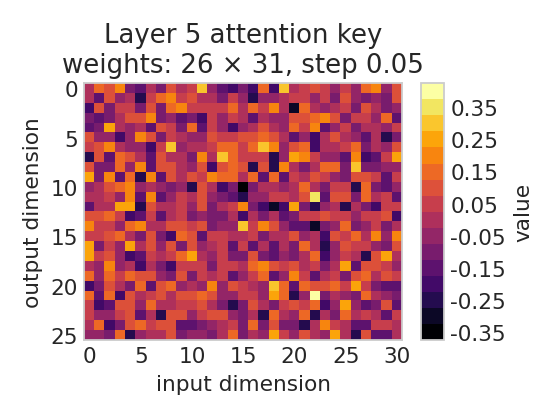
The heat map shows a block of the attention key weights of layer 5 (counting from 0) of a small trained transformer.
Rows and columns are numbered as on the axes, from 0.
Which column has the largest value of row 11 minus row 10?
22
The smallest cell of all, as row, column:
10, 15
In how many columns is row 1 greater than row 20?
13
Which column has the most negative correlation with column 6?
7
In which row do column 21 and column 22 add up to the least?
14
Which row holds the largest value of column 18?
20
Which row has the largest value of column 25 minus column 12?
18
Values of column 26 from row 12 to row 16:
0 -0.05 -0.1 0.15 0.05
